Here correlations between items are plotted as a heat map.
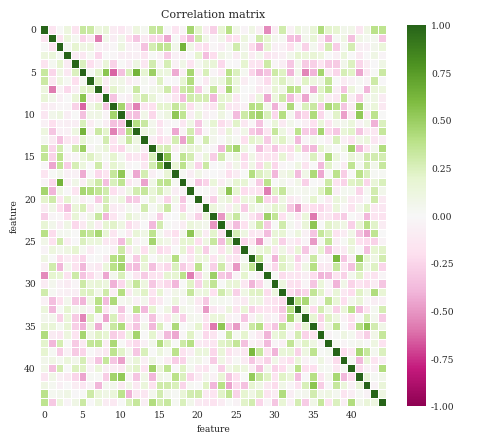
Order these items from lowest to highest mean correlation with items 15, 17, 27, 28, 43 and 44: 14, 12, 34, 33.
12, 33, 34, 14
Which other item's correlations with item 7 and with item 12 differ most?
9
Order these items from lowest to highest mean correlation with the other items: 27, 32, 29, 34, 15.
29, 34, 32, 27, 15
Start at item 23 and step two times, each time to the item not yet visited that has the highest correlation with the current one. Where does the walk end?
42
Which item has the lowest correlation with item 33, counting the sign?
21
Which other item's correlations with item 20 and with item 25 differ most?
28
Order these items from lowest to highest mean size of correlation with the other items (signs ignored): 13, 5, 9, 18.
13, 18, 9, 5
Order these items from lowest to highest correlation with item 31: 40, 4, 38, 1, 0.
40, 4, 1, 38, 0
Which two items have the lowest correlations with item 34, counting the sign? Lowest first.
5, 8
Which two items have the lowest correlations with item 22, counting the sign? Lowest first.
35, 23
